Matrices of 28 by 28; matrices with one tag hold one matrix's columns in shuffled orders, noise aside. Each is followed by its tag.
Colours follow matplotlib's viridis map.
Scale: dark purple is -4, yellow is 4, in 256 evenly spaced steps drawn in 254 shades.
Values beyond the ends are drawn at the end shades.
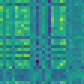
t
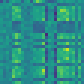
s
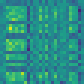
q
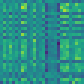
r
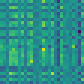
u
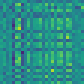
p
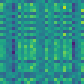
r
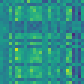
s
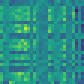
q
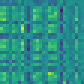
q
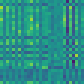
t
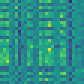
u
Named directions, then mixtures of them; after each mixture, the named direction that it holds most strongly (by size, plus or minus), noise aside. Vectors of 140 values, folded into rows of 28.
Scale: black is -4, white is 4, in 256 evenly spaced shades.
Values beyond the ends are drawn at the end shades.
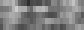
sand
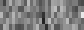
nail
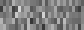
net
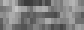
sand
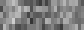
sand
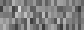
net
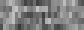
sand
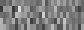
net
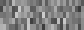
net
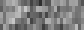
sand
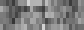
sand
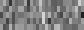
nail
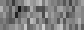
net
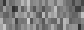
net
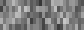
net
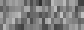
nail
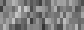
net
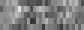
sand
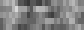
sand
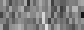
nail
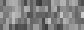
nail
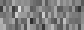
net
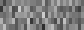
net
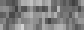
sand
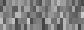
net
